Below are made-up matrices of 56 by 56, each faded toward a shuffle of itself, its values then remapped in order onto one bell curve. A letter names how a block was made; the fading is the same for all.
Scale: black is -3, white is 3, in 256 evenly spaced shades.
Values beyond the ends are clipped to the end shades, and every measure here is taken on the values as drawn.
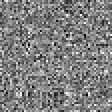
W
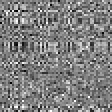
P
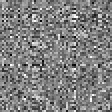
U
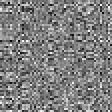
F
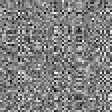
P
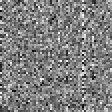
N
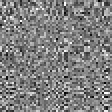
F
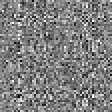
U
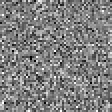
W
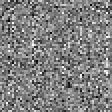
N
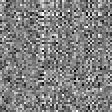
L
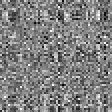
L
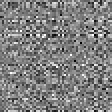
P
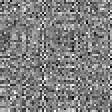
F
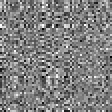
F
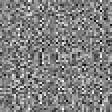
U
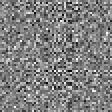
F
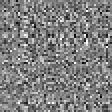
U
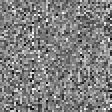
N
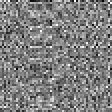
L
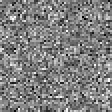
W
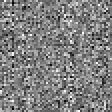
N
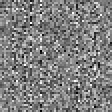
N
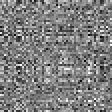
F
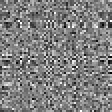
L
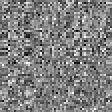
F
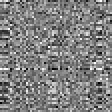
P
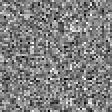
W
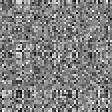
F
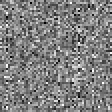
N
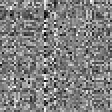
U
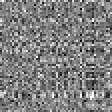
F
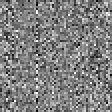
N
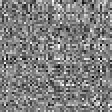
L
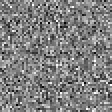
W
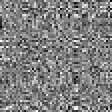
L
